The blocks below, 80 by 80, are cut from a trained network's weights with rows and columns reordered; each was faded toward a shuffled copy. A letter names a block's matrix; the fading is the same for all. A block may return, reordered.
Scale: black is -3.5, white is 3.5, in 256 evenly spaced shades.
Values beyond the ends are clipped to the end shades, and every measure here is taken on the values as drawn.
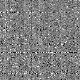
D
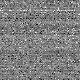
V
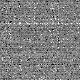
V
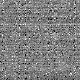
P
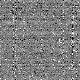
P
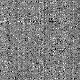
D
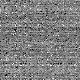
P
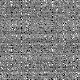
P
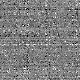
V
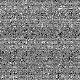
P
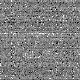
V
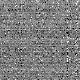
P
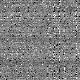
P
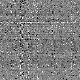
V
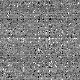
V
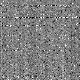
D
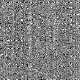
D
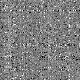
D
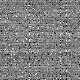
P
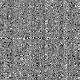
D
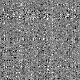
D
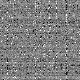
P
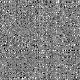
D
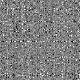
D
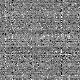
P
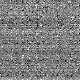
P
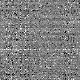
V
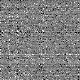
V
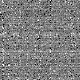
P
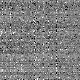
P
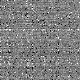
V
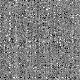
D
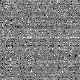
V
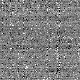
P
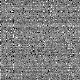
P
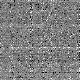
V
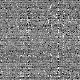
P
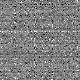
V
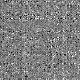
D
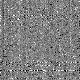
D
